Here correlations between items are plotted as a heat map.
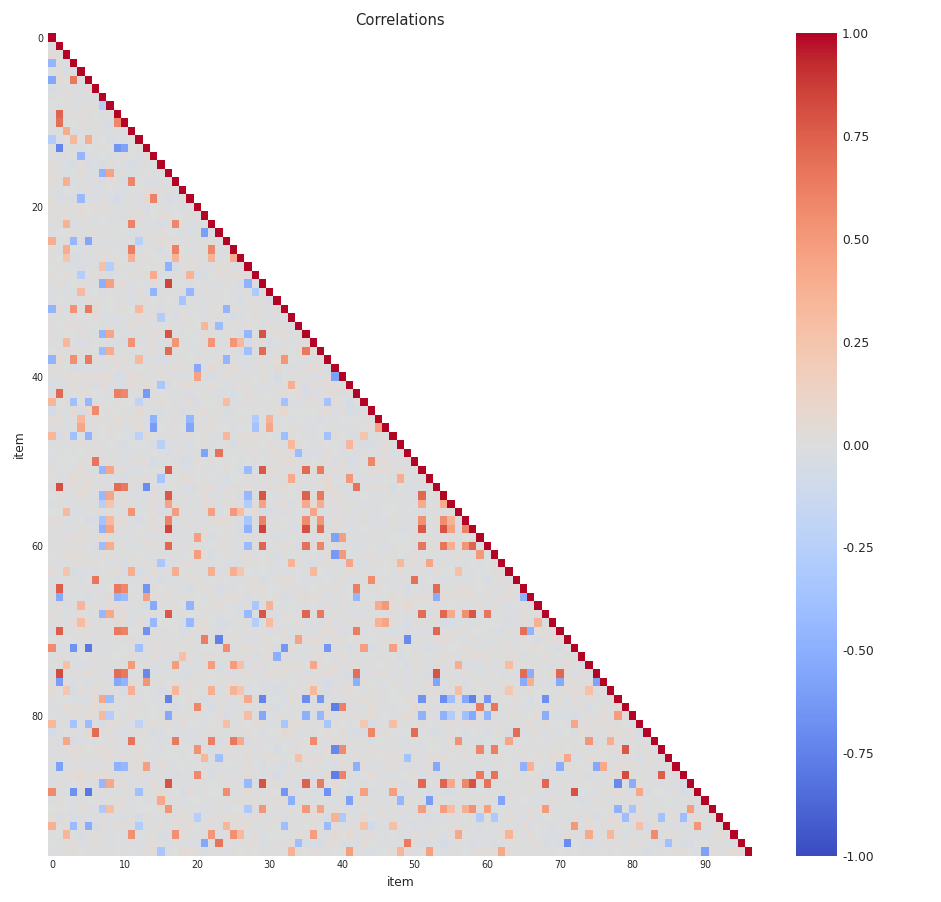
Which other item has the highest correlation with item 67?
46
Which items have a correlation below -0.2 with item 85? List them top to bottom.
23, 49, 95
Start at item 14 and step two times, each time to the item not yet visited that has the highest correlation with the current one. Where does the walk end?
28
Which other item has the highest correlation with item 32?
5
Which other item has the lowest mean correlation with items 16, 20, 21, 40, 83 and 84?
39
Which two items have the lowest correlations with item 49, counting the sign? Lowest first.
71, 21
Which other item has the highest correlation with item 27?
78
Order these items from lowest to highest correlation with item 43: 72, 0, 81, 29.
29, 81, 0, 72
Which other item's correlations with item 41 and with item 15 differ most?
90
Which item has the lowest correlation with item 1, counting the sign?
13
